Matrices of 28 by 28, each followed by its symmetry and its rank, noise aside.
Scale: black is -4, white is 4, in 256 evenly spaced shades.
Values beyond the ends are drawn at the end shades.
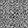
symmetric, rank four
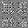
symmetric, rank four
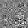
no symmetry, rank four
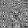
no symmetry, rank three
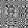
no symmetry, rank three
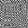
antisymmetric, rank four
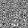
no symmetry, rank five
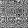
no symmetry, rank four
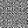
antisymmetric, rank four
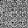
no symmetry, rank four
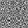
no symmetry, rank four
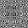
no symmetry, rank three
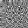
no symmetry, rank five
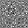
symmetric, rank four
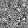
antisymmetric, rank four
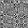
no symmetry, rank four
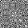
symmetric, rank five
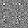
no symmetry, rank three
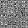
symmetric, rank four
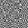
no symmetry, rank four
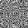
no symmetry, rank five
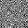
no symmetry, rank four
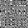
antisymmetric, rank four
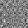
no symmetry, rank five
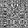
no symmetry, rank five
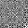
symmetric, rank three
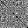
symmetric, rank four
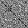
symmetric, rank five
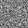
no symmetry, rank five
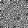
symmetric, rank five
